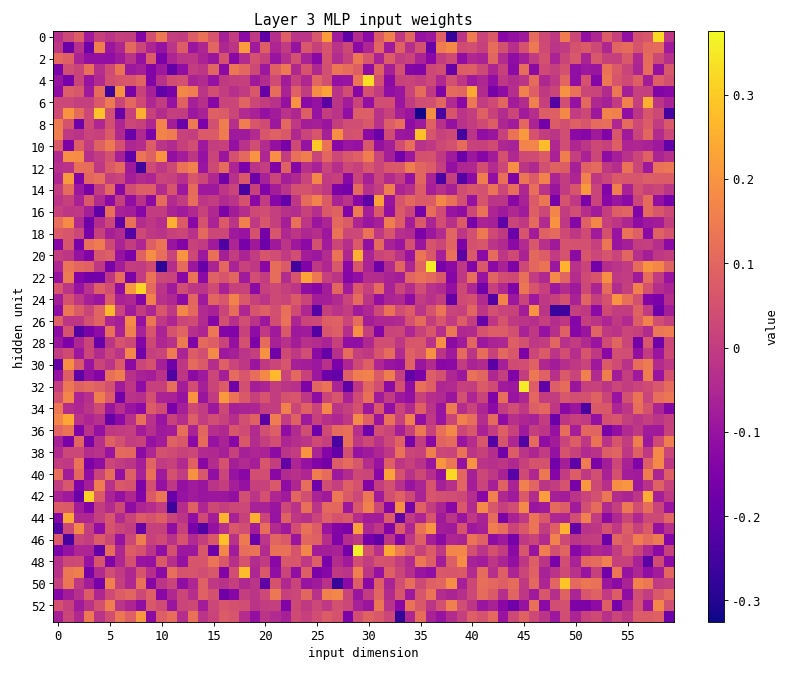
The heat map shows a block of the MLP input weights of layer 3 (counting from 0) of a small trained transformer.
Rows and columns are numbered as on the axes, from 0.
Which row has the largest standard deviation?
21
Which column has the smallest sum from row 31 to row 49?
44
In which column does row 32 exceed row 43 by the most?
11
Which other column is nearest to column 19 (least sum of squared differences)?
23
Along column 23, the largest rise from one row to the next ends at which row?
22
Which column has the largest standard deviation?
38
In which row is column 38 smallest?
0
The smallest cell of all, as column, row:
35, 7
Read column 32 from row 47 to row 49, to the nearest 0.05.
0.25 0.05 0.1
